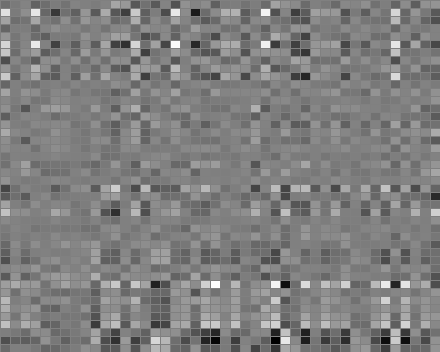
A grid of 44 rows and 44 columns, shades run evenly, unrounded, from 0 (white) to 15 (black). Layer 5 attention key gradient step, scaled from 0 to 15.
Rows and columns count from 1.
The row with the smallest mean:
36
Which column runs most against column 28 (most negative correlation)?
16
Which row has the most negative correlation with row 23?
15
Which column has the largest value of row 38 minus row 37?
29
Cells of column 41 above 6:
38
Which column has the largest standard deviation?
28
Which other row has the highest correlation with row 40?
41
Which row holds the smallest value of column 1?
2
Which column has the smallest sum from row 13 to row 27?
14
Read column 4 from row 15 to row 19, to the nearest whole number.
7 7 8 7 8
